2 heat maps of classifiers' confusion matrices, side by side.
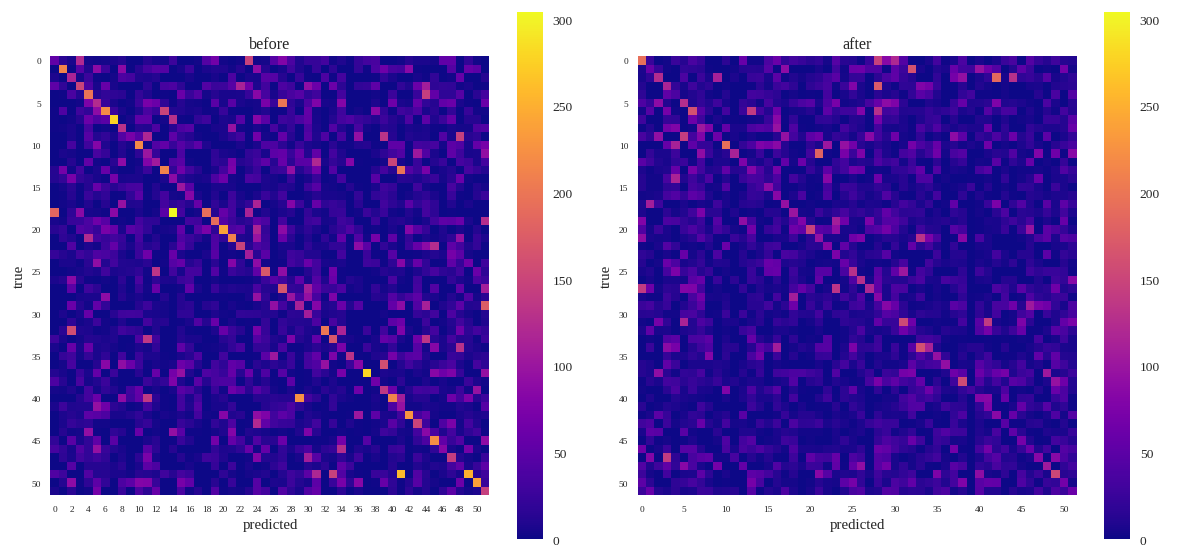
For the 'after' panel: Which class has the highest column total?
28
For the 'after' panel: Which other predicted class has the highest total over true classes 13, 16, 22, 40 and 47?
3
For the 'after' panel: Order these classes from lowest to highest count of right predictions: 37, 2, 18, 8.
37, 8, 18, 2
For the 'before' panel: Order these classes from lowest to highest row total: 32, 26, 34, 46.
26, 34, 46, 32
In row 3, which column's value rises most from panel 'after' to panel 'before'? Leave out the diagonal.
44
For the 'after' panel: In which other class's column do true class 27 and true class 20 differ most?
0
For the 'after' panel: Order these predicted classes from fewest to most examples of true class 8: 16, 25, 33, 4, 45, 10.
45, 25, 33, 10, 4, 16
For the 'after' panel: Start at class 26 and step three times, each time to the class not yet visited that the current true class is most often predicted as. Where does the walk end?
32
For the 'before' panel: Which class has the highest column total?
24
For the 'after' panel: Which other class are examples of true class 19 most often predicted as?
23
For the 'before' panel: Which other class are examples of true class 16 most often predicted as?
10
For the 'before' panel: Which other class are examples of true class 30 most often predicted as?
4
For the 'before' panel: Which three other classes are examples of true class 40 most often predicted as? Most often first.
29, 11, 41
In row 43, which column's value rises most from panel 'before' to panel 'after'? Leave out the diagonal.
7
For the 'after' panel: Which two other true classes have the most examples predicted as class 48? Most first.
37, 29
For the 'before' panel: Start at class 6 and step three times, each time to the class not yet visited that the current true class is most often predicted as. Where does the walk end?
5
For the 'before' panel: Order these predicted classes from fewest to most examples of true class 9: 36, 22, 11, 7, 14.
7, 22, 14, 36, 11
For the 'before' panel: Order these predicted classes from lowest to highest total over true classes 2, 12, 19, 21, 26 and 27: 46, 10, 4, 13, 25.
13, 46, 10, 25, 4
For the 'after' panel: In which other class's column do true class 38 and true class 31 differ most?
41
